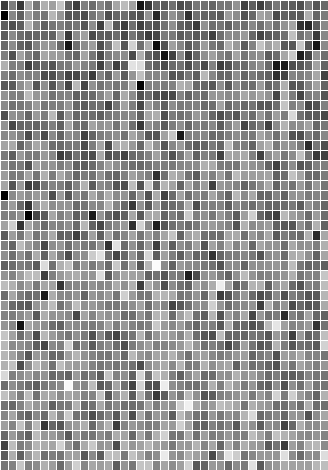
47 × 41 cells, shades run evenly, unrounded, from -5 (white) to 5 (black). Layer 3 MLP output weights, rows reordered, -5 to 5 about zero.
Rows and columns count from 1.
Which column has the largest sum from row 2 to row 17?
21
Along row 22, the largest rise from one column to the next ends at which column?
4
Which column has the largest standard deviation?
18
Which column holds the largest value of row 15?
39
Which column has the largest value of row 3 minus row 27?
20
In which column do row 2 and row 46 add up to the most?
1
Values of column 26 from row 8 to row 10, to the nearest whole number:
-2 1 1
